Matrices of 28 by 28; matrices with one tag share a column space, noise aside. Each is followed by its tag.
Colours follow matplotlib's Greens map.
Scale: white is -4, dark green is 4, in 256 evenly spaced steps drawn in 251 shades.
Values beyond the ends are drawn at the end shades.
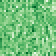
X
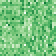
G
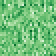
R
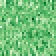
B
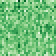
X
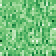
R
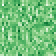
R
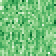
B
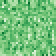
B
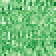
B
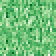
R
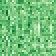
G
